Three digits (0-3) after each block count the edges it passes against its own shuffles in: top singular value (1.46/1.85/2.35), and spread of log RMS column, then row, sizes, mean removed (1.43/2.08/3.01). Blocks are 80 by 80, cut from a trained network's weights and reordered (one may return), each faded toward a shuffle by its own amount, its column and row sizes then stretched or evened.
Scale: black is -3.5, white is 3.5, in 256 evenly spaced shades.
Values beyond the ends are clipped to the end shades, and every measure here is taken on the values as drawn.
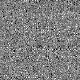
1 1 1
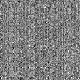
2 1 0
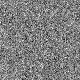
0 0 0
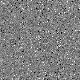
0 1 1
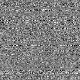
0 0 3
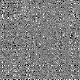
2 2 2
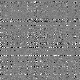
1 2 3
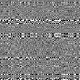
3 1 3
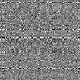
3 1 2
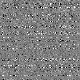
1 1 3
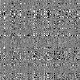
2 2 3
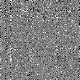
1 2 2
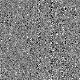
0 2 0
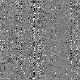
0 3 1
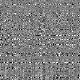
2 2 3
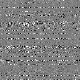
1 1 3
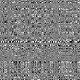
3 2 3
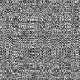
3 2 1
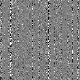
2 3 0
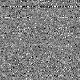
2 0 2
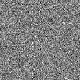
2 0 0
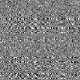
3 1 3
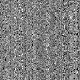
1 2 0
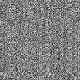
2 0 1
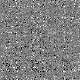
0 2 2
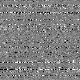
2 0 3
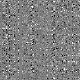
1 3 2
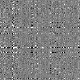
2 2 2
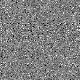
1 0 1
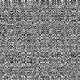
3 1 2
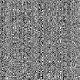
2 2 1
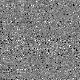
0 0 2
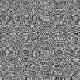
3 1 2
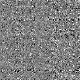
1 2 1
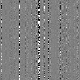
3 3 0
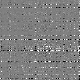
3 2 3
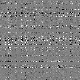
1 2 3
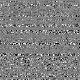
1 0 3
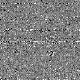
1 1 2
